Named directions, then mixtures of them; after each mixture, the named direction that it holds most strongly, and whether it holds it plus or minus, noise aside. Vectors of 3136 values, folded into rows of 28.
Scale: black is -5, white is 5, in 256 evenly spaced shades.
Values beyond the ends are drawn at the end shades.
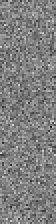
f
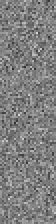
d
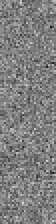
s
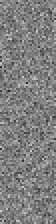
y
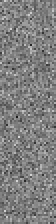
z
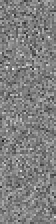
d, minus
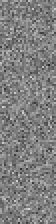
f, minus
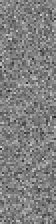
y, plus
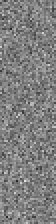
z, minus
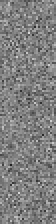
f, plus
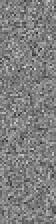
d, minus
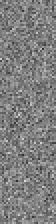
d, plus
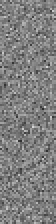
y, plus
